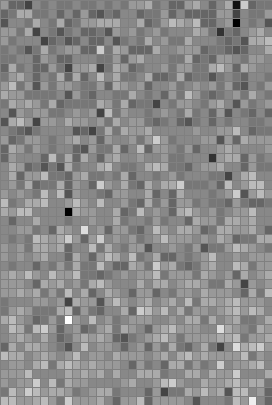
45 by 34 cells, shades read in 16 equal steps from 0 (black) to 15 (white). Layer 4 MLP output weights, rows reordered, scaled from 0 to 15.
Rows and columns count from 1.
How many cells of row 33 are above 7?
26
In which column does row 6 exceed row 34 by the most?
13
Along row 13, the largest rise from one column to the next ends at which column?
14
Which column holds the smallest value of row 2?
30
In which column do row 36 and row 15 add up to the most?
9
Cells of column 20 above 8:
22
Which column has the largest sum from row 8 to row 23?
2
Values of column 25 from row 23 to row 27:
7 9 10 9 8
